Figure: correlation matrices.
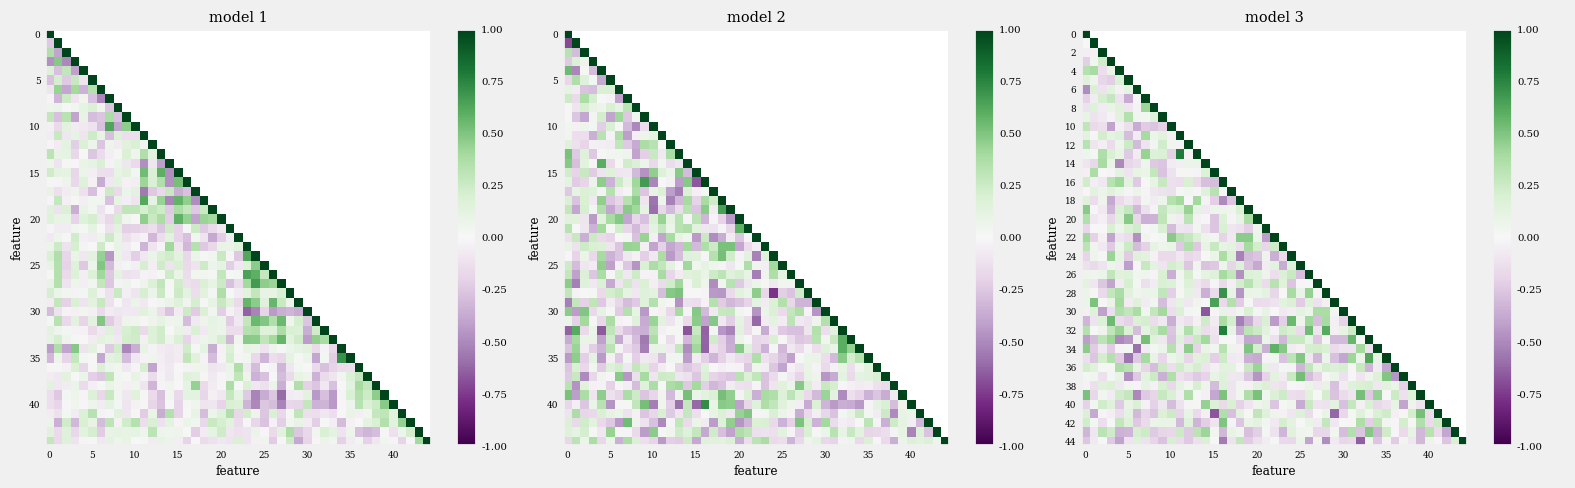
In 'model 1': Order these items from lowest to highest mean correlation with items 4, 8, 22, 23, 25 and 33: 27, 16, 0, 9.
16, 9, 0, 27
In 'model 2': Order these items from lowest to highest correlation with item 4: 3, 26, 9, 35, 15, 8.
35, 3, 15, 8, 9, 26
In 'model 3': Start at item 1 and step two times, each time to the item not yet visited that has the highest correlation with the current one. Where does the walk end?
15
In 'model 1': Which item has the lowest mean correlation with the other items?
30
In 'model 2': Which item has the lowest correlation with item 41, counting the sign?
38
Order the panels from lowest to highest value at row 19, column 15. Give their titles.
model 2, model 3, model 1
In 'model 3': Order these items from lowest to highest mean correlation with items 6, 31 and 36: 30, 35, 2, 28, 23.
23, 35, 2, 30, 28
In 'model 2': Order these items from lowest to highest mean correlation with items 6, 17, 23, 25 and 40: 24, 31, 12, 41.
12, 31, 41, 24
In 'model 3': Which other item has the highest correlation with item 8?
7
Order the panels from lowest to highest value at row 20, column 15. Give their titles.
model 3, model 2, model 1
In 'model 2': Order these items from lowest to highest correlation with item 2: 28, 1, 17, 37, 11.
37, 1, 11, 28, 17
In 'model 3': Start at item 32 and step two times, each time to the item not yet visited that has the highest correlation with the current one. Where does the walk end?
28
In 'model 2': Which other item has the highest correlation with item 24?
18
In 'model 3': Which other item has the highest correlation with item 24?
31
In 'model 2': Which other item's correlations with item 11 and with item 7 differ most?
42
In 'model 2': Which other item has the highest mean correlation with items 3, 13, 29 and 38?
10
